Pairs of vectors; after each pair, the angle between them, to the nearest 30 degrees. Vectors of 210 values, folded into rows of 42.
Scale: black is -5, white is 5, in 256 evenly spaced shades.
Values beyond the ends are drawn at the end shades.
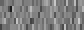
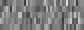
60 degrees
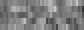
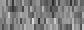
120 degrees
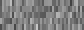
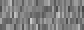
30 degrees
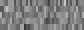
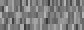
30 degrees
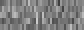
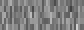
90 degrees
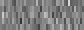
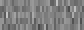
60 degrees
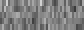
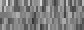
30 degrees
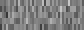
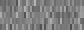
60 degrees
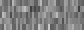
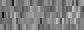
120 degrees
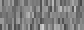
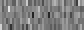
90 degrees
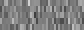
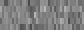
150 degrees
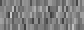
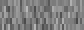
90 degrees
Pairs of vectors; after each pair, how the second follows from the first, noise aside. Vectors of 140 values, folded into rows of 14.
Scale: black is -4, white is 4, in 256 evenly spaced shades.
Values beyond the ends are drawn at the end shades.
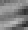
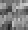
wrapped around.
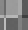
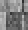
reversed, negated.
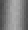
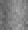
wrapped around, shrunk.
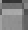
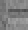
wrapped around, shrunk.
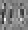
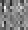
wrapped around.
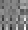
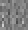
wrapped around, shrunk.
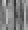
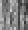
wrapped around.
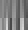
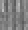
wrapped around, shrunk.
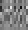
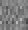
reversed, shrunk.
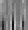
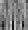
copied.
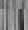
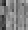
wrapped around.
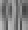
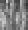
reversed, negated.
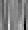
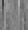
reversed, shrunk.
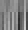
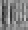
wrapped around.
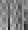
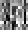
wrapped around, scaled up.
